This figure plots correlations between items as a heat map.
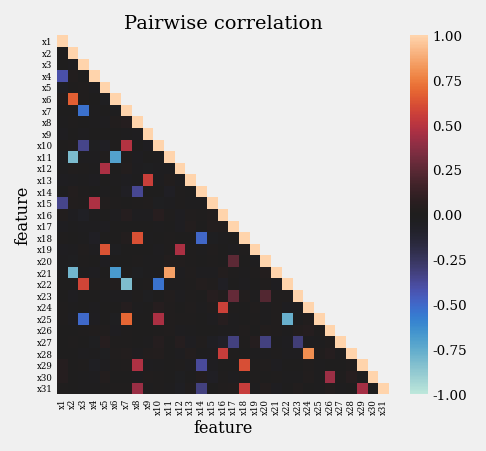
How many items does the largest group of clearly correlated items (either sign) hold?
5
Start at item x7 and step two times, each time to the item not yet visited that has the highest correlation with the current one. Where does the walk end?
x10
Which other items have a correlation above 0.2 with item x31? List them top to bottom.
x8, x18, x29
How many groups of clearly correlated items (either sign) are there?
9
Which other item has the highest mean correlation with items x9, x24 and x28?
x16
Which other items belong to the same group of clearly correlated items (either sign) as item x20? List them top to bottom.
x17, x23, x27
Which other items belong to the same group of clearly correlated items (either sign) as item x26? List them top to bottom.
x30
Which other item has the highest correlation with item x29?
x18
